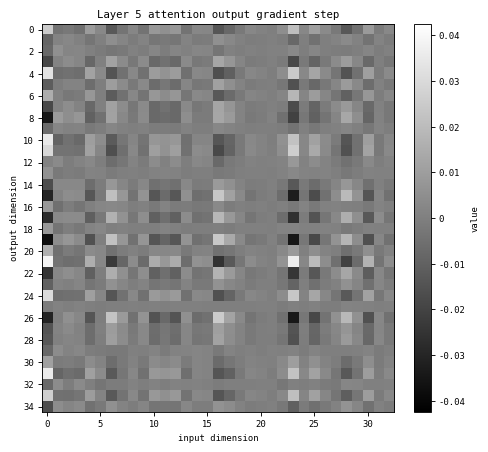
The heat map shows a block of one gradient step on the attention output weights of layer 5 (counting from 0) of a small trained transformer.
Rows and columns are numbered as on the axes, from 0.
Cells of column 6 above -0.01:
26
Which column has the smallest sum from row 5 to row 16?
23
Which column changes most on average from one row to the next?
0
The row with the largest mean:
21
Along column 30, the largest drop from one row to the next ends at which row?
22
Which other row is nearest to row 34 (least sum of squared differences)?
14
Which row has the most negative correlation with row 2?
16
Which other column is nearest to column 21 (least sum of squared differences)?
20
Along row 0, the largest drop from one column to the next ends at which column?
1
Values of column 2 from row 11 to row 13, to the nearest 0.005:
-0.005 0 0
